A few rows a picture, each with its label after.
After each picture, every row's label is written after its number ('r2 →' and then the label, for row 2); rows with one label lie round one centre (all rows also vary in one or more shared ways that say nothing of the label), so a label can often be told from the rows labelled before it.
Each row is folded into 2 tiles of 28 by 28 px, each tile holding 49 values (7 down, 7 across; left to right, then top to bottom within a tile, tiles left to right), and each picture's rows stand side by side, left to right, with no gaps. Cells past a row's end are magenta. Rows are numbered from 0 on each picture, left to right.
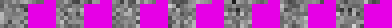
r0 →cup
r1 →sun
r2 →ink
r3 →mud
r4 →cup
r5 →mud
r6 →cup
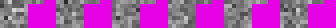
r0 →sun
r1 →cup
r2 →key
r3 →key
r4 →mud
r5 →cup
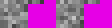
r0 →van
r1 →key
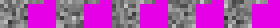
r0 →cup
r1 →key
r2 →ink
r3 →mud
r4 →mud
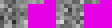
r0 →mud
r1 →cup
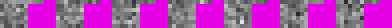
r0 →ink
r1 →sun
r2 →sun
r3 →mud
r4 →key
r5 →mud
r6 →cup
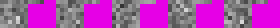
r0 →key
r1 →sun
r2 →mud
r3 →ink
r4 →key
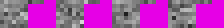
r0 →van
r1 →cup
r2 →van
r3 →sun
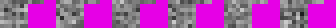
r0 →sun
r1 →key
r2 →van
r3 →sun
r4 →ink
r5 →key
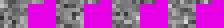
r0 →mud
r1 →mud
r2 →van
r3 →key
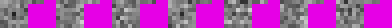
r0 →van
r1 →mud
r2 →sun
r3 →van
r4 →sun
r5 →mud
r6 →cup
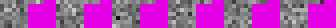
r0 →ink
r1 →ink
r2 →key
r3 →sun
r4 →cup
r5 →sun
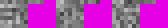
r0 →key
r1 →van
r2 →sun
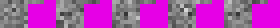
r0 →ink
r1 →van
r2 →van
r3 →ink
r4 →van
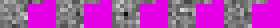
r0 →van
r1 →ink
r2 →van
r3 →sun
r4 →ink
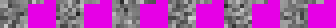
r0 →mud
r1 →ink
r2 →cup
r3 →mud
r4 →ink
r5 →key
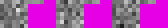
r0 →ink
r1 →cup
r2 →ink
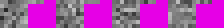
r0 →mud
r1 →ink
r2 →sun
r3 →sun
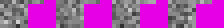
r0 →key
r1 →ink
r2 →ink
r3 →mud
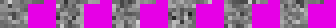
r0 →van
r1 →mud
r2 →mud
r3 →key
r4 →mud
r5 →sun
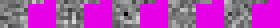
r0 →mud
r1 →key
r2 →van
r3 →sun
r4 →van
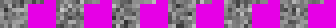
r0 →sun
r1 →ink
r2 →mud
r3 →mud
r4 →sun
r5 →cup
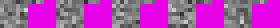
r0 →sun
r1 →key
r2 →key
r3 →van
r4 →key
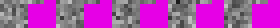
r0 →cup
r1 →key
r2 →key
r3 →mud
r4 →mud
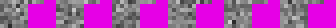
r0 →ink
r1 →cup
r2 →ink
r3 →sun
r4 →cup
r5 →cup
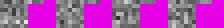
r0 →cup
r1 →ink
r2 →key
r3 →key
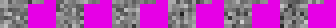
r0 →key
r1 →cup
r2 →sun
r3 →van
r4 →key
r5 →mud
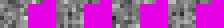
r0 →mud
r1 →van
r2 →mud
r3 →van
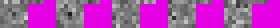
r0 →van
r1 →van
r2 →mud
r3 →key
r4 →sun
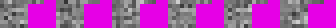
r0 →sun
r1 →cup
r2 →ink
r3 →sun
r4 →sun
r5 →van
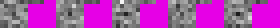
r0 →van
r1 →van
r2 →van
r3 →van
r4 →van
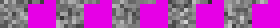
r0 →van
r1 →key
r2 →key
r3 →ink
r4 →key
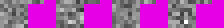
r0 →cup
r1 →van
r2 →mud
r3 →key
